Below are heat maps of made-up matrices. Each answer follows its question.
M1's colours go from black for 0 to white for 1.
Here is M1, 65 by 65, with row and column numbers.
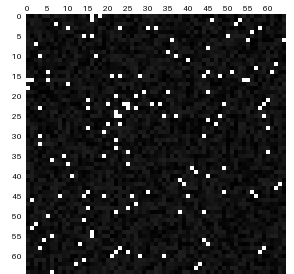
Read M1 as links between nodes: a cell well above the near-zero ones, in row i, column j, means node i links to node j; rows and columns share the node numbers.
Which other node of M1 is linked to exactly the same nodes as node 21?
node 28
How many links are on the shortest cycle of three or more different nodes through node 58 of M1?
3
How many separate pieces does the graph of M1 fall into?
5
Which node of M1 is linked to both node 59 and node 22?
node 25
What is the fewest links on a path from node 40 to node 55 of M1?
5
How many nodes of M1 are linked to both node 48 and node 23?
2
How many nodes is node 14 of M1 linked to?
4
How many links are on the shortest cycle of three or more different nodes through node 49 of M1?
6
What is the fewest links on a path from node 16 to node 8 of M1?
4
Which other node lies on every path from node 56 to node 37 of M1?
node 44
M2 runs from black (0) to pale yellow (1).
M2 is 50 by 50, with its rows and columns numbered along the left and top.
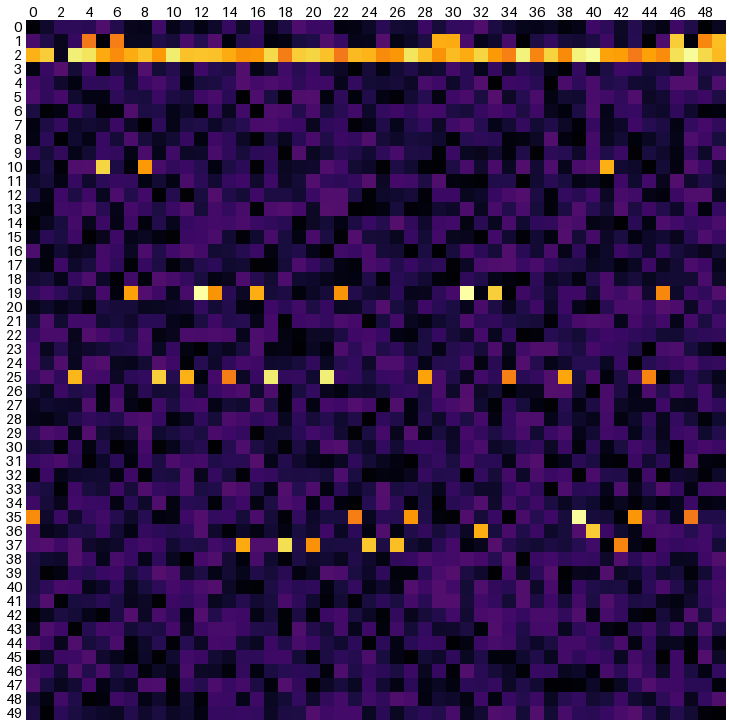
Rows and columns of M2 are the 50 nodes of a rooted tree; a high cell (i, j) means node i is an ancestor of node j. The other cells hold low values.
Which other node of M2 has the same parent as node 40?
32
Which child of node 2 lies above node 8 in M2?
10
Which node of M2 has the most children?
25
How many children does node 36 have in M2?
2
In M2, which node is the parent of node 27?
35
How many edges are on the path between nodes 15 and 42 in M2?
2
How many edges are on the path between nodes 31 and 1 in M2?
3
